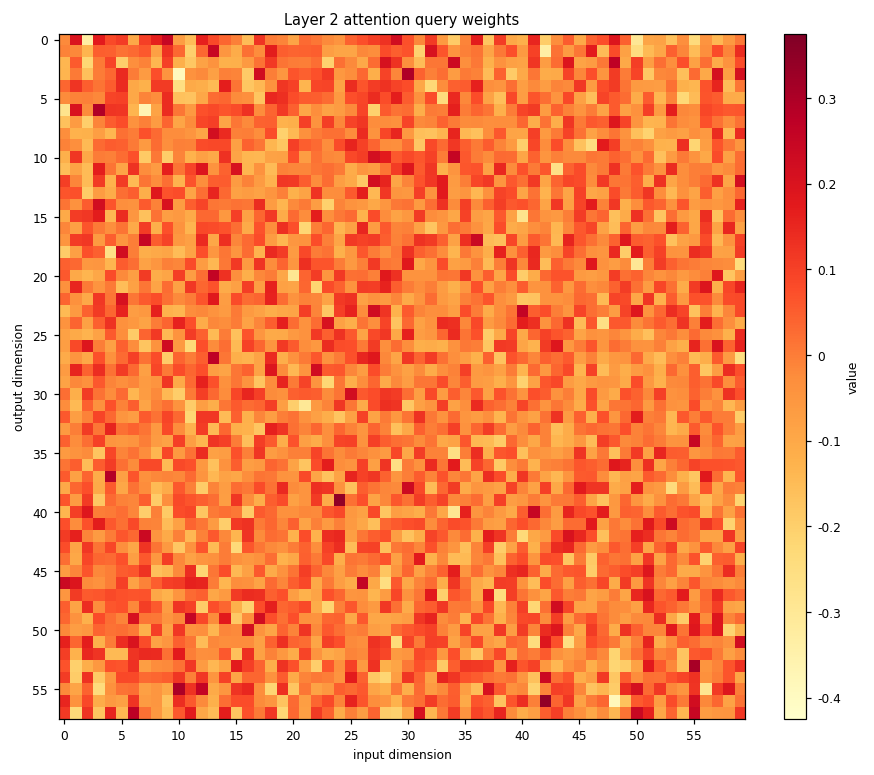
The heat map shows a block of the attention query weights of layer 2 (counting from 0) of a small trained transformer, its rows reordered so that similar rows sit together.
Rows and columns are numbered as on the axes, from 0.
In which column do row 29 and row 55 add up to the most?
12
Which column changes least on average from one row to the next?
45
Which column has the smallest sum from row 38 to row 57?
48
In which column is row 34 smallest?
38
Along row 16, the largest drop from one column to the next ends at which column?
21
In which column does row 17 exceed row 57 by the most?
1
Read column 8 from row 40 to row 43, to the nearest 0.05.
0 0 -0.05 0
